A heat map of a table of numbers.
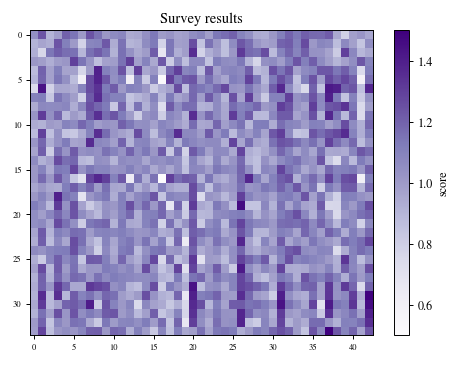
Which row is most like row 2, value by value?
25
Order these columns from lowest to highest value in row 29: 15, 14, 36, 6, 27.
36, 15, 6, 27, 14
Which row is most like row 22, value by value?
27
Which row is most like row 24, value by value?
20
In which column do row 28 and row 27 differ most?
39
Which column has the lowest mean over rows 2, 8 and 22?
16
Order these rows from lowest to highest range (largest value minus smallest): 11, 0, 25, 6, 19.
0, 11, 25, 6, 19
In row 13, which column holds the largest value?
26
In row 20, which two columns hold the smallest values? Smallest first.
38, 19
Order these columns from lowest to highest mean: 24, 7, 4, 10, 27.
24, 10, 4, 27, 7
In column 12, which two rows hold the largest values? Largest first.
3, 19
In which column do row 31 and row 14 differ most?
37
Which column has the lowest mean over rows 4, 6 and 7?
41
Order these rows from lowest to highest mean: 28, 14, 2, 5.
14, 2, 5, 28
